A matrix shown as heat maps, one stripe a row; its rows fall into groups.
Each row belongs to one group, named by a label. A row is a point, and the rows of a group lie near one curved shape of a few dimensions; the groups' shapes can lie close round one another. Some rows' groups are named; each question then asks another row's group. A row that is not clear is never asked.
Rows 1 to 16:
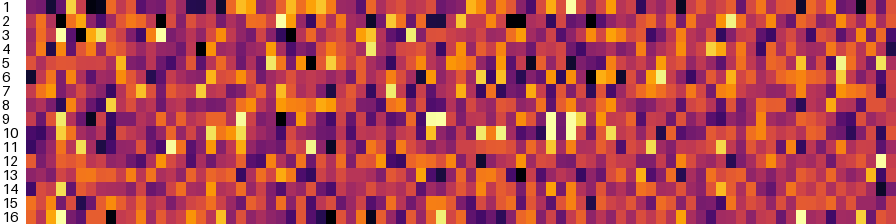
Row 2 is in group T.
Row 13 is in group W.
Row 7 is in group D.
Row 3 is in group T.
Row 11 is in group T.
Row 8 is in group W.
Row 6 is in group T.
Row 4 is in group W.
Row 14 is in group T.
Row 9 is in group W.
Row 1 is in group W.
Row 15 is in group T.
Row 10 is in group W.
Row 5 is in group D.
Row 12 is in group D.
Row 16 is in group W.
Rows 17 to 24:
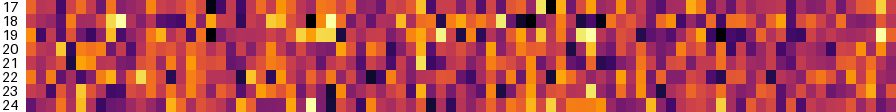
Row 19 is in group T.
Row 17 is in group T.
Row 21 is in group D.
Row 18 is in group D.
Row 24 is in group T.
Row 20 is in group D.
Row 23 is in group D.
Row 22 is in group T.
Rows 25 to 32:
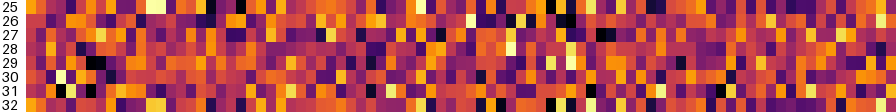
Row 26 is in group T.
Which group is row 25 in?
T
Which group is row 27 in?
D
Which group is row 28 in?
T
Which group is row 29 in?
W
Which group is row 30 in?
D
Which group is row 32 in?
T
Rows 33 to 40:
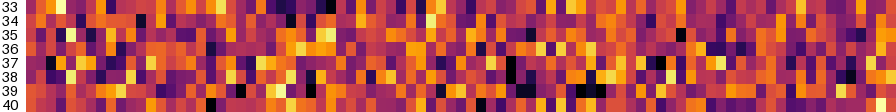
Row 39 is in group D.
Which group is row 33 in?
W
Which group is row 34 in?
T
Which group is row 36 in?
T
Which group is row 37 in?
D
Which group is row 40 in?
T
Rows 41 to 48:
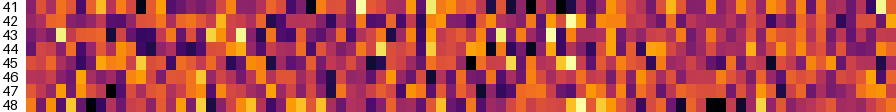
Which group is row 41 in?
T
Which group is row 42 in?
W
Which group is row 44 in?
T
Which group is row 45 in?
T
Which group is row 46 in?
D
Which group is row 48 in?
W
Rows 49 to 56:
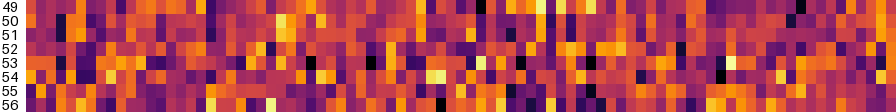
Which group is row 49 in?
T
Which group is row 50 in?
T
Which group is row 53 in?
T
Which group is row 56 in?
W
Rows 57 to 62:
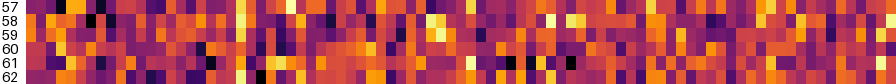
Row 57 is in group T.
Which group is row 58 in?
W
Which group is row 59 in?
W
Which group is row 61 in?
T
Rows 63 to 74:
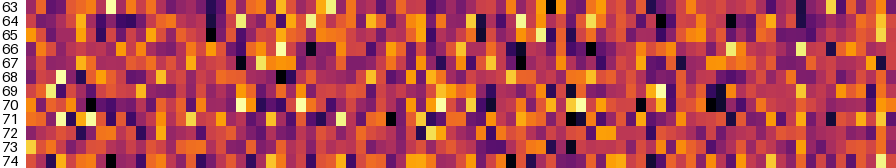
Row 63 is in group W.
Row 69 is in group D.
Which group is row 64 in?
T
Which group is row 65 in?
T
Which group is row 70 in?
W
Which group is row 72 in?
T
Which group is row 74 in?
D
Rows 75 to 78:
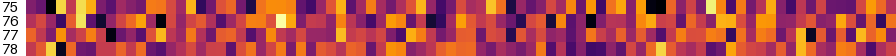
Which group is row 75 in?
D
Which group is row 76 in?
T
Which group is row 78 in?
D
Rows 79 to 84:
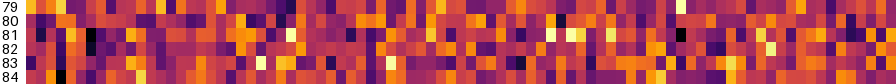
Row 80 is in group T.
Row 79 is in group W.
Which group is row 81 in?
W
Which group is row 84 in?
D
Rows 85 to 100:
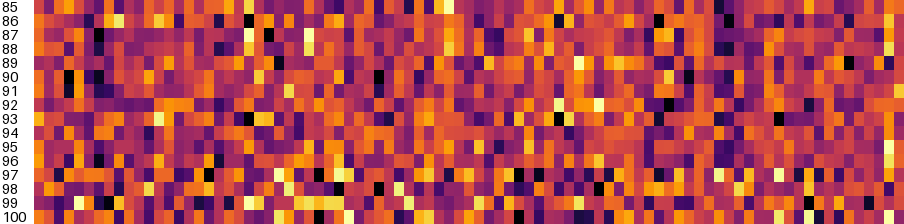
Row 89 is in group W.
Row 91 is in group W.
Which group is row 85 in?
W
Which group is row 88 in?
W
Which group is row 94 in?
T
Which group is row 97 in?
D
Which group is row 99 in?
W
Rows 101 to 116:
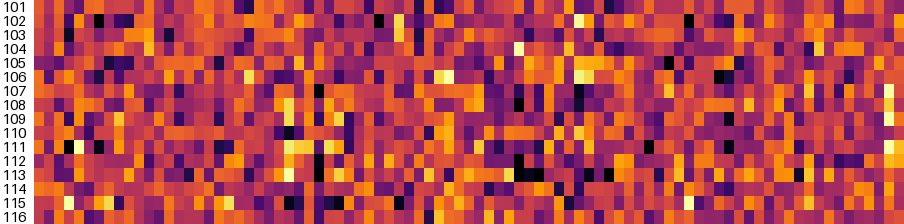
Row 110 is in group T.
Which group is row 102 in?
W
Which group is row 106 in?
W
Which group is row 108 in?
T
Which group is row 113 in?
D
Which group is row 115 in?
W
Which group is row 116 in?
T
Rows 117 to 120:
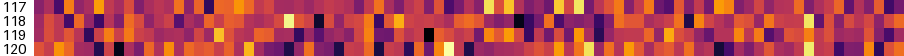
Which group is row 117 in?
W
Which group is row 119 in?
T
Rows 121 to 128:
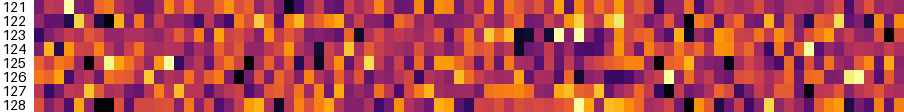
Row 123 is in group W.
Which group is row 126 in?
D
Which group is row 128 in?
W
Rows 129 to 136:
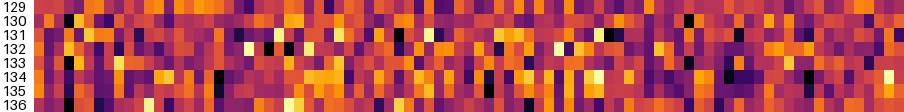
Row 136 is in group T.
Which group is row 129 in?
D
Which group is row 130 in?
W
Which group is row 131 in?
D
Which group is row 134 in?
T
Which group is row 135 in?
T
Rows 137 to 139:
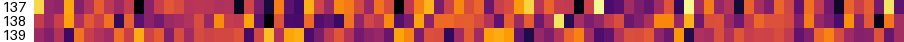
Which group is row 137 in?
D
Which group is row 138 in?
W
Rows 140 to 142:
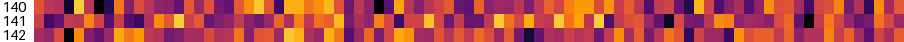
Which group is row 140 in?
W
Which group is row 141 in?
D
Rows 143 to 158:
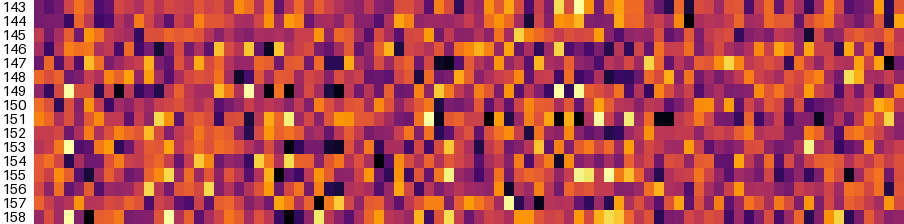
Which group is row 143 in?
W
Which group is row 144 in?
W
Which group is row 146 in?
W
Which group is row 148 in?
D
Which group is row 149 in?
W
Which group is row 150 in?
T
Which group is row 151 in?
T
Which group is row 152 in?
D
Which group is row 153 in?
W
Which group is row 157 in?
D
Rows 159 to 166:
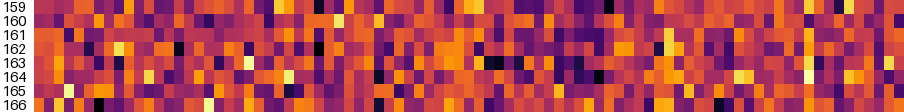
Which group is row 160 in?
W
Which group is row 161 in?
D
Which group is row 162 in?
T
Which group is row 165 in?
W
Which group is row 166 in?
W
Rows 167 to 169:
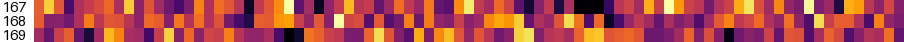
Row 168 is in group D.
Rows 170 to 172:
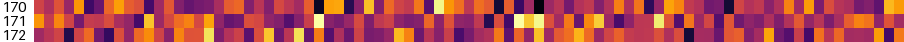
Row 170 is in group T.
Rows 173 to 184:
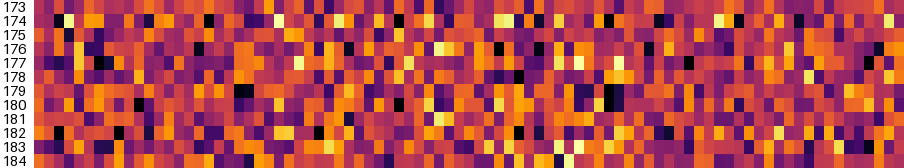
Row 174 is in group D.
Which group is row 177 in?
W
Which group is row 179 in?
D
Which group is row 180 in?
D
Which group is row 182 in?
D
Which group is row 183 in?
W
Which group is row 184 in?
T
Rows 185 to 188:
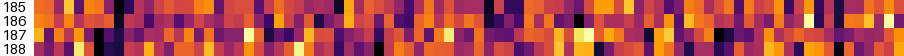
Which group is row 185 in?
D
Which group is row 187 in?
W
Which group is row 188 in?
W
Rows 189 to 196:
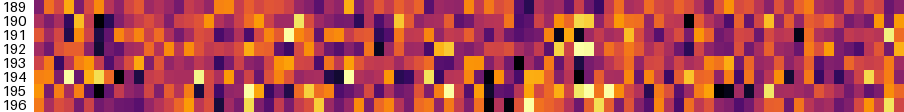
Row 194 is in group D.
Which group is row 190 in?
W
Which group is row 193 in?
T
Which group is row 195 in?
W
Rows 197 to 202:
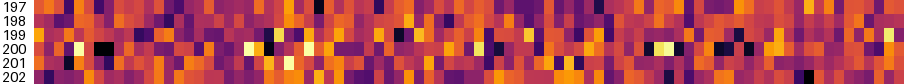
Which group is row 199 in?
D
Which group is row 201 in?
T
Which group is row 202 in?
D
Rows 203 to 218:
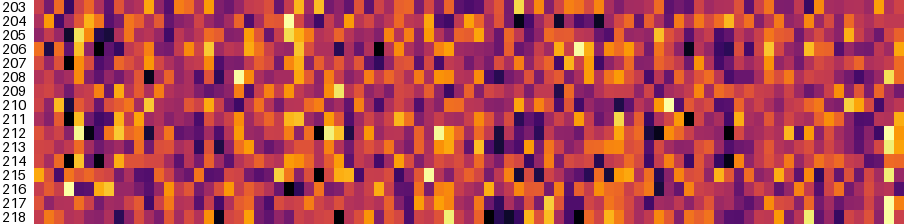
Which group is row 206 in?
W
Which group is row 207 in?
T
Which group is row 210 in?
D
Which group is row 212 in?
T
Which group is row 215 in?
D
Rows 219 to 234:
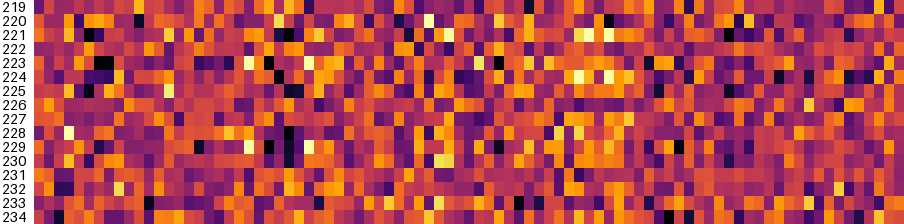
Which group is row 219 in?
W
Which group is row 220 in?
D
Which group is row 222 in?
D
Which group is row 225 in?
T
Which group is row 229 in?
W
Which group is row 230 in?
T
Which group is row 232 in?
W
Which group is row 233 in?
T
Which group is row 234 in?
D
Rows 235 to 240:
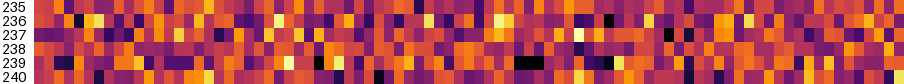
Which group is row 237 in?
D
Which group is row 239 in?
D
